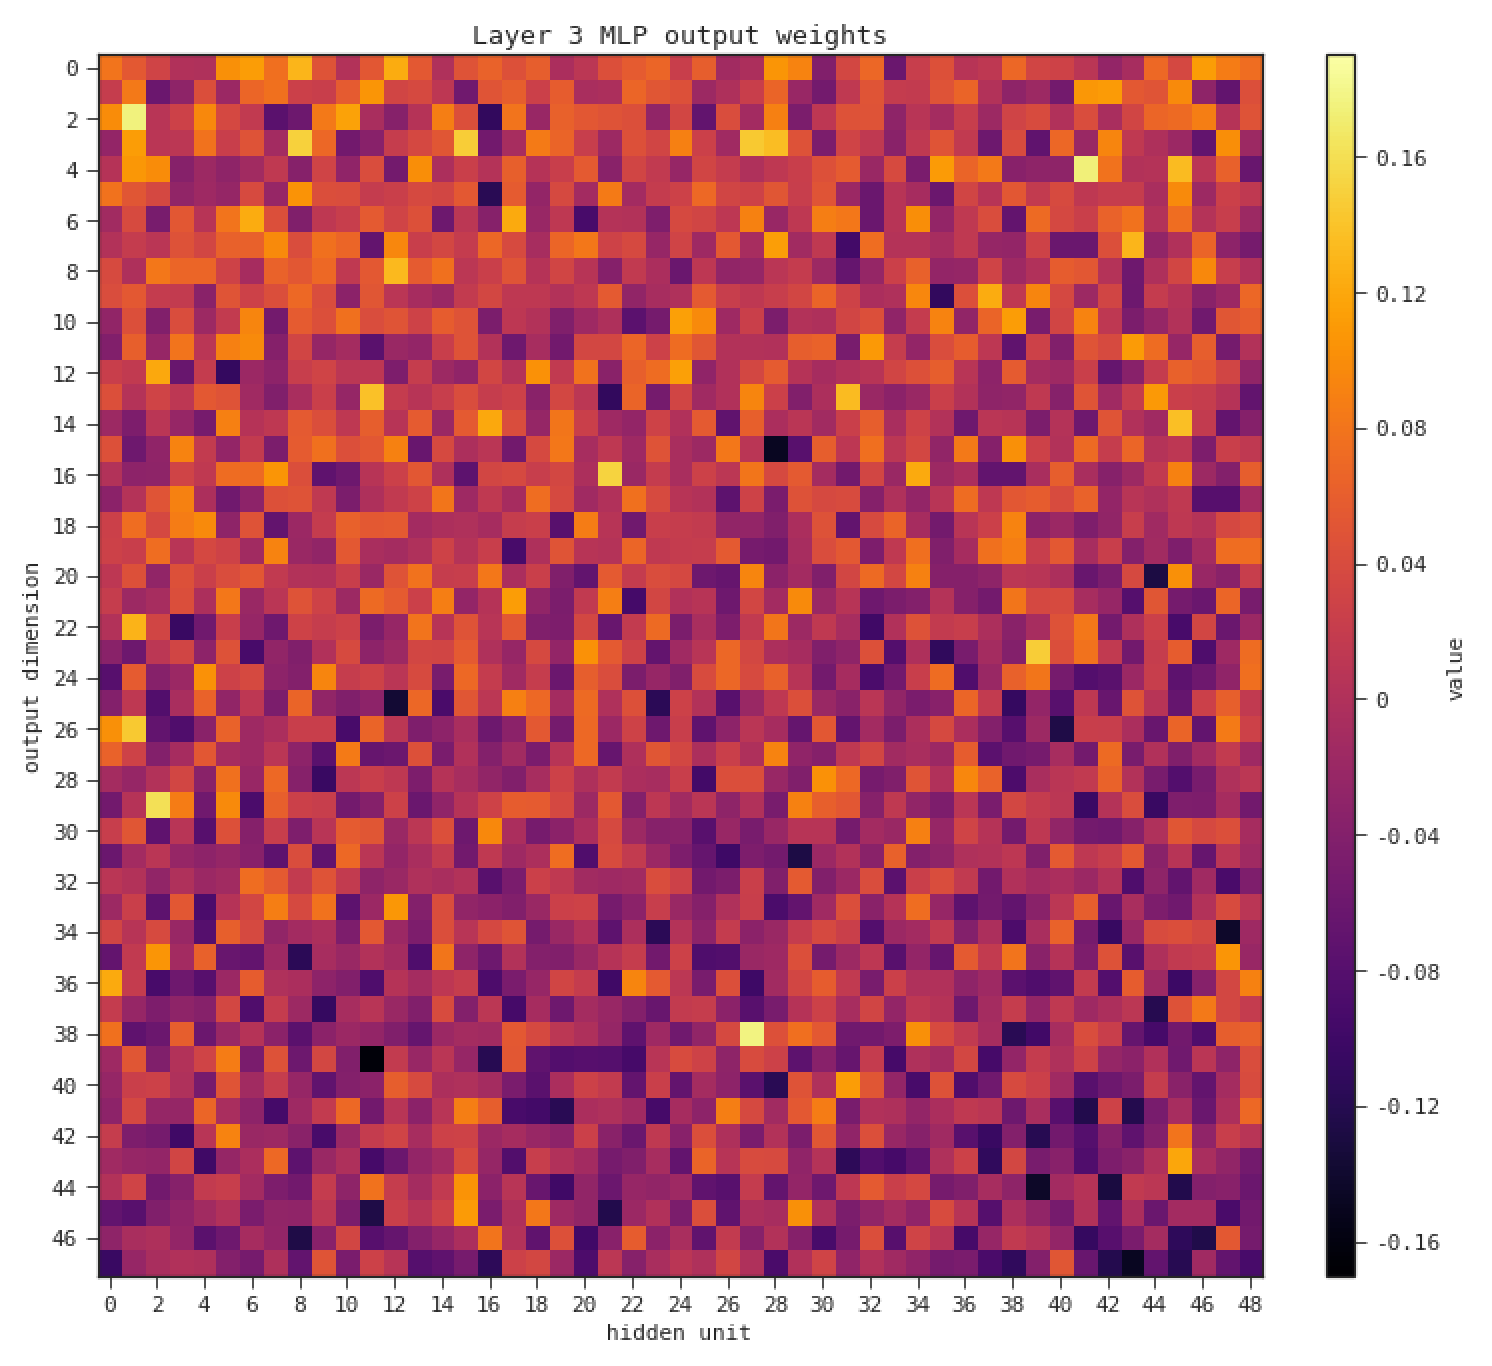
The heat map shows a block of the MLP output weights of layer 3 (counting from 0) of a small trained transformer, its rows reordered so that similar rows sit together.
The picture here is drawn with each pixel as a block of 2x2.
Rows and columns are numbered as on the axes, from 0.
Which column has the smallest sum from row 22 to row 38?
38
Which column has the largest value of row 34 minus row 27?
11
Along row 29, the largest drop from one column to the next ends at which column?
6
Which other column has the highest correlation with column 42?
36
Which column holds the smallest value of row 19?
17
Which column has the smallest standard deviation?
33
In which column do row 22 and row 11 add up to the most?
1
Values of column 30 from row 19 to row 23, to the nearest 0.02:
0.04 -0.04 -0.02 0.02 -0.04
